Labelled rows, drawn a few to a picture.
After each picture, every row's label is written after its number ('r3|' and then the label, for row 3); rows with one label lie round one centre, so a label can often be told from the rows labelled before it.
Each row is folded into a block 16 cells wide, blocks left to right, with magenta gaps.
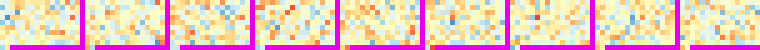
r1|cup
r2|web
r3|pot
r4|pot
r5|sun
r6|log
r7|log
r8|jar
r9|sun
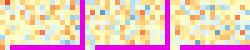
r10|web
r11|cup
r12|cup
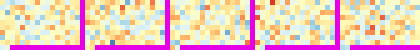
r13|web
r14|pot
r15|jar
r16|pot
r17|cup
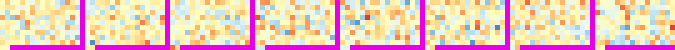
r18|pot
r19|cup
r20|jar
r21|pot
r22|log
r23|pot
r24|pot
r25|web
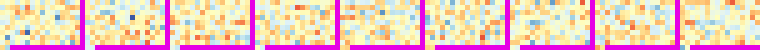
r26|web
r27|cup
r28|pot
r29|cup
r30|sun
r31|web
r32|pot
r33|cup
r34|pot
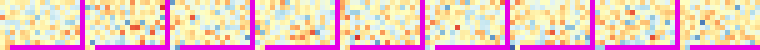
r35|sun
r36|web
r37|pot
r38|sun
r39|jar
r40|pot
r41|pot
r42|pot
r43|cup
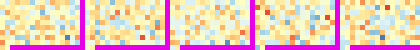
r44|sun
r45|log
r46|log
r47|pot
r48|cup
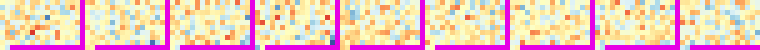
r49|cup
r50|web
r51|pot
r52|pot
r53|jar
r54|sun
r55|cup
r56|cup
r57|pot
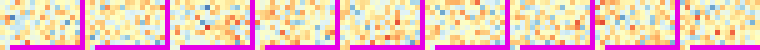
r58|jar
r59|web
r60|cup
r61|sun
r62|cup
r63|cup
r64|log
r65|pot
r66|cup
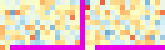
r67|jar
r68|pot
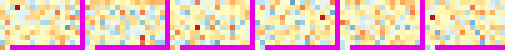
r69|cup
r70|pot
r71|jar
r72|cup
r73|pot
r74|log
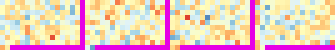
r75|sun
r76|pot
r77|sun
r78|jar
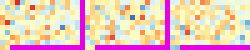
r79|sun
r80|cup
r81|log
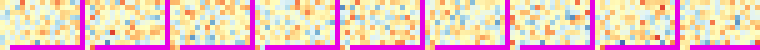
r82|web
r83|sun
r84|web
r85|jar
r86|cup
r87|sun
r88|pot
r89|web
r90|web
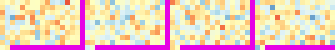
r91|jar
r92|log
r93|web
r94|pot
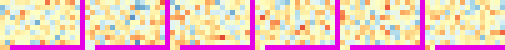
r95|jar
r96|cup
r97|sun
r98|web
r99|jar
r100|sun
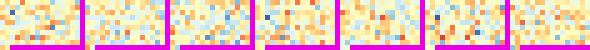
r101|jar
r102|web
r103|web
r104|jar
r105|jar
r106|jar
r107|log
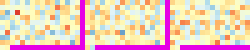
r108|web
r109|sun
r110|web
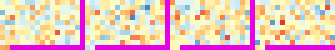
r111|sun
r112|cup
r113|log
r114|cup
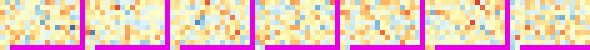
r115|web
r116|sun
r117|log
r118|cup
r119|jar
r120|web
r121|cup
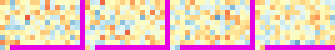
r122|log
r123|jar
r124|cup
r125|jar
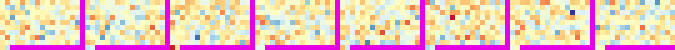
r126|pot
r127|log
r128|web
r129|jar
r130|web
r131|log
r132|cup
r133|cup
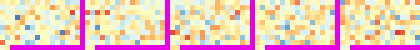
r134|web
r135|web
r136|jar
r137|web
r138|pot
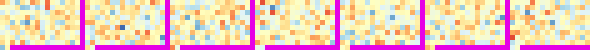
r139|log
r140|pot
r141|web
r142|pot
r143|sun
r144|web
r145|cup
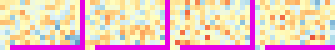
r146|pot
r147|web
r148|sun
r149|log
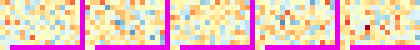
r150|jar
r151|pot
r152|jar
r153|log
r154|jar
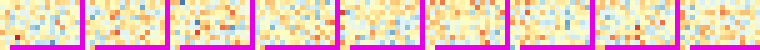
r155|jar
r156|cup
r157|log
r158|cup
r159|web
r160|pot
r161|pot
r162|jar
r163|jar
